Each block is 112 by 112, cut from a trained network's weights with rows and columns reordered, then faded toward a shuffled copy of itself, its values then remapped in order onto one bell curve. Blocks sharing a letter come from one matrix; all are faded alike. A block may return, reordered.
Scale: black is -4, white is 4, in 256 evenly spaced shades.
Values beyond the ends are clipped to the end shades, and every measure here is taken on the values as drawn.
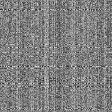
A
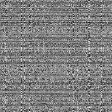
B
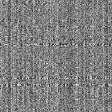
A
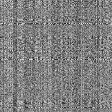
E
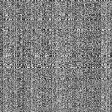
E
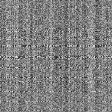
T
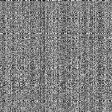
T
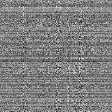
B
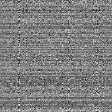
B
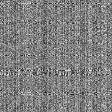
T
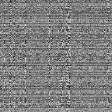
B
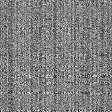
T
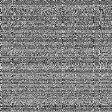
B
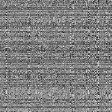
B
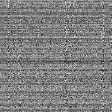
B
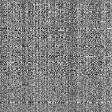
A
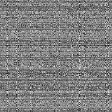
B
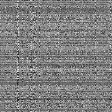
B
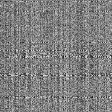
T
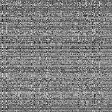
B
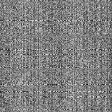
A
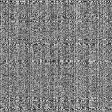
A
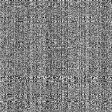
T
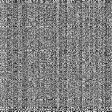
T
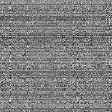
B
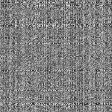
T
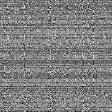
B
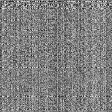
T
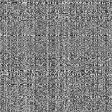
A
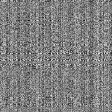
T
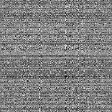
B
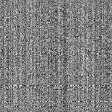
E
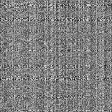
T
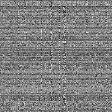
B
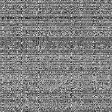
B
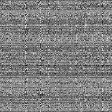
B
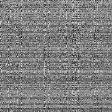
B
